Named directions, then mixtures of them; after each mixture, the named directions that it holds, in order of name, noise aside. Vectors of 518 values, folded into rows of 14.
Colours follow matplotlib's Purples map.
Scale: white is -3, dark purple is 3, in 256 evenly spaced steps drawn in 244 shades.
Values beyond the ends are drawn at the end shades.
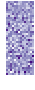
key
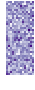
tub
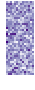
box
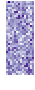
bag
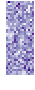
bag, box, tub.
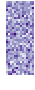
bag, box.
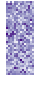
bag, box.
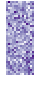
bag, key.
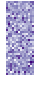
key.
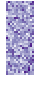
bag, key, tub.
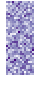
box, key.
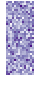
tub.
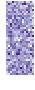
tub.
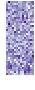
bag, key.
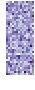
box, key, tub.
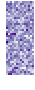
box.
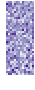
bag, box.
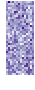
bag.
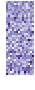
key.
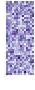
box, key, tub.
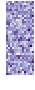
box, key, tub.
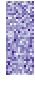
bag, tub.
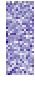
box, tub.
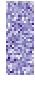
key.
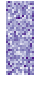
bag, box, tub.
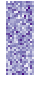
bag.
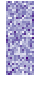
bag, box, tub.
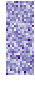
key, tub.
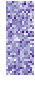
key, tub.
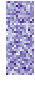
box, key, tub.
